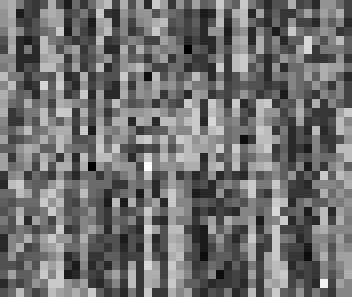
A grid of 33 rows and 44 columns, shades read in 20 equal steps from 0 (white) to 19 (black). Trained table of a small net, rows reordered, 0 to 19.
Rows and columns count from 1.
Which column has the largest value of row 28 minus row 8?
18
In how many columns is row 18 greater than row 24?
17
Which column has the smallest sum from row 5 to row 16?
6
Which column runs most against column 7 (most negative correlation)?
27
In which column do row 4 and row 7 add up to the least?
8
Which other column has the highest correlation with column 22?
35
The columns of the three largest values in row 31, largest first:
28, 9, 10
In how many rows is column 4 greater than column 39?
13
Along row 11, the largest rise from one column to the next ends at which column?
12
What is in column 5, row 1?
15
